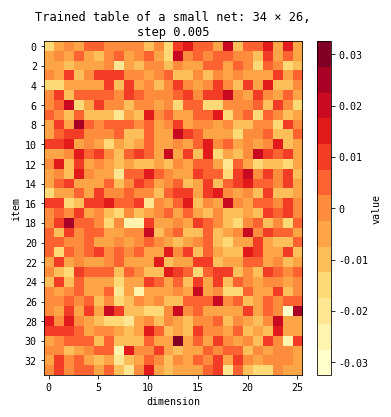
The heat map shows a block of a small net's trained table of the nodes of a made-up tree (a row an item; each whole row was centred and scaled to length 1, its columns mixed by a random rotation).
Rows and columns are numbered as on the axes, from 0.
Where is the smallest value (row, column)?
27, 24
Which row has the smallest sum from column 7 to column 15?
28
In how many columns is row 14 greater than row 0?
11
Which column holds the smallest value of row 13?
7
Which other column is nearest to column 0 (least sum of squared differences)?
23
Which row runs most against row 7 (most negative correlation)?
16
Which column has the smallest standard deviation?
4
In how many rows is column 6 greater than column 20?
11
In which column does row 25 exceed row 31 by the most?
15
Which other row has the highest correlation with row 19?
14
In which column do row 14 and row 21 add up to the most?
20
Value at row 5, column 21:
0.01
